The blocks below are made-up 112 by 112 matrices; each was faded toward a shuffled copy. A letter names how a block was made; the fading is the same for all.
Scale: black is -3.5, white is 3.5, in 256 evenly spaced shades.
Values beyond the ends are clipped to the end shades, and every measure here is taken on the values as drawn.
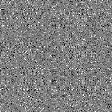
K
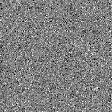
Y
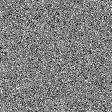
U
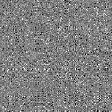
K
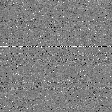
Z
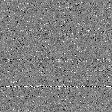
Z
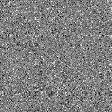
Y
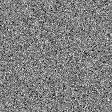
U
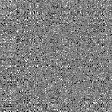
K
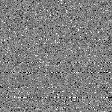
Z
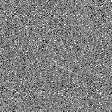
Y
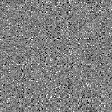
K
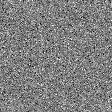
U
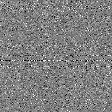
Z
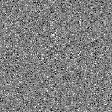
Y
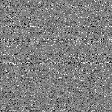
Z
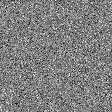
U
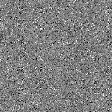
Y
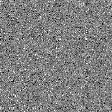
Y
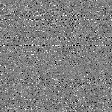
Z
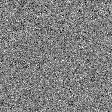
U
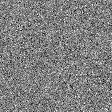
U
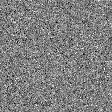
U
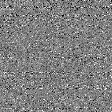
Z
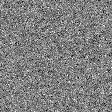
U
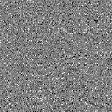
K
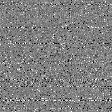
Z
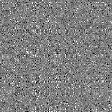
K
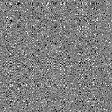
K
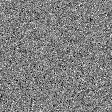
U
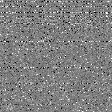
Z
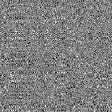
K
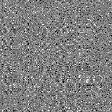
K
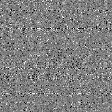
Z
